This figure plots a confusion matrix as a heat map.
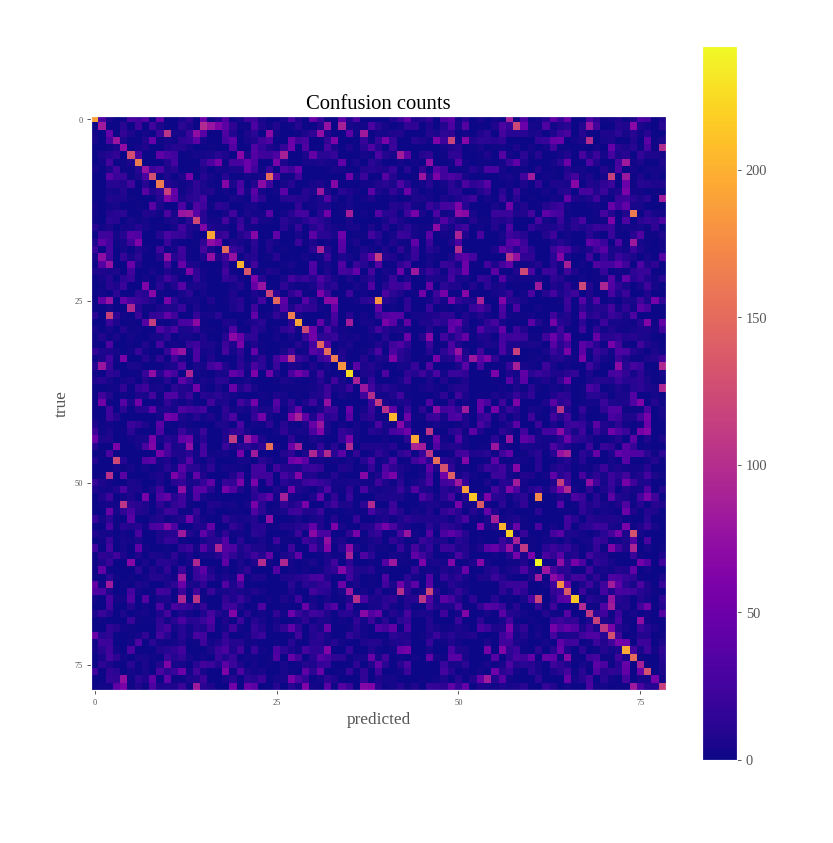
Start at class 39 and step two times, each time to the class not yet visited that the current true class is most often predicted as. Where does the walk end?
58
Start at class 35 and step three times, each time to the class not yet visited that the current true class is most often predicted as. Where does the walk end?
65
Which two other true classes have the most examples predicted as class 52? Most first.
33, 43
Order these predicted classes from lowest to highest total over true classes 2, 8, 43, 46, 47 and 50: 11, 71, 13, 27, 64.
11, 27, 13, 71, 64
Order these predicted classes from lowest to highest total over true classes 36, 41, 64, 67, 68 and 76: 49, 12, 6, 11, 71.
6, 49, 11, 12, 71
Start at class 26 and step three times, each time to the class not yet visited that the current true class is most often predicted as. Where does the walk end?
31
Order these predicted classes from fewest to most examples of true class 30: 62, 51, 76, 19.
76, 62, 51, 19
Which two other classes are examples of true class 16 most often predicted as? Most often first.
50, 22
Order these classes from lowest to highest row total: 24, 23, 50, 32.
24, 23, 50, 32
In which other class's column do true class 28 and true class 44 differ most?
19
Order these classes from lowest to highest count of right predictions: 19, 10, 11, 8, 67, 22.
11, 22, 19, 67, 10, 8
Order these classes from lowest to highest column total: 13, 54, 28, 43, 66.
66, 54, 13, 43, 28
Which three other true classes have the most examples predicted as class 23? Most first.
61, 9, 41
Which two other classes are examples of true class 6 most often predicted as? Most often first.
73, 46
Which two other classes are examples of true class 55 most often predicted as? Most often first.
24, 13
